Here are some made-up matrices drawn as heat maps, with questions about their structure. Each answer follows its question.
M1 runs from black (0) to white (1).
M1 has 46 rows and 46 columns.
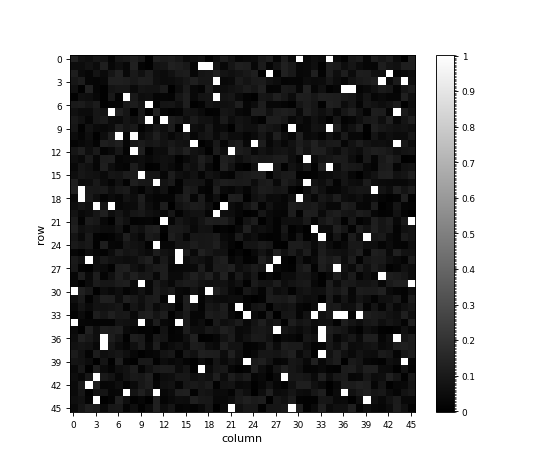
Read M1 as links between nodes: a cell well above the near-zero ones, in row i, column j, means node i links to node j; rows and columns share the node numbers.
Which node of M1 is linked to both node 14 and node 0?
node 34
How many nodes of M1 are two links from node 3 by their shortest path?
4
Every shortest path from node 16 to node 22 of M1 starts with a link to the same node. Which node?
node 11
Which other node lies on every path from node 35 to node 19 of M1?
node 33
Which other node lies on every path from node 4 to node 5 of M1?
node 36
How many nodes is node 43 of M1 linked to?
3
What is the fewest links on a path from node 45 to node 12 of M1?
2
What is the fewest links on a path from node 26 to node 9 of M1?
3
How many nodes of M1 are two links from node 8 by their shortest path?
2
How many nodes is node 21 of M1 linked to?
2
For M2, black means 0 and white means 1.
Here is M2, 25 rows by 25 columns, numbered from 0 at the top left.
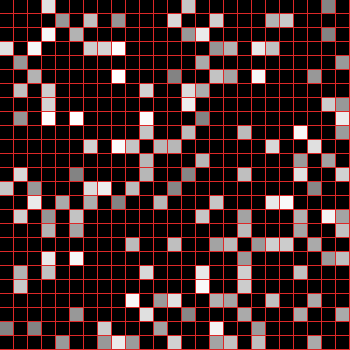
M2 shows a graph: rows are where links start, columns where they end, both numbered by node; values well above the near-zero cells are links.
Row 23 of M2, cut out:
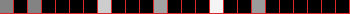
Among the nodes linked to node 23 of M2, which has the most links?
node 15
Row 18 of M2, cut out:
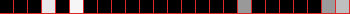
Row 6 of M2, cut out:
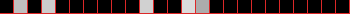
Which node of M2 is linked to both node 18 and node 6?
node 3
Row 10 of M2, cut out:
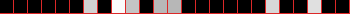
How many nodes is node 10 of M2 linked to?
7
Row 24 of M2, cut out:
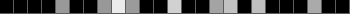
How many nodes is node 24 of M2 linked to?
9
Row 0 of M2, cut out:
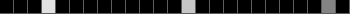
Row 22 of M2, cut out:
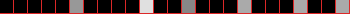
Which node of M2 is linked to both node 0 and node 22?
node 13
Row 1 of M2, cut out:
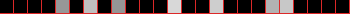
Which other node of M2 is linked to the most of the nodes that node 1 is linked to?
node 14
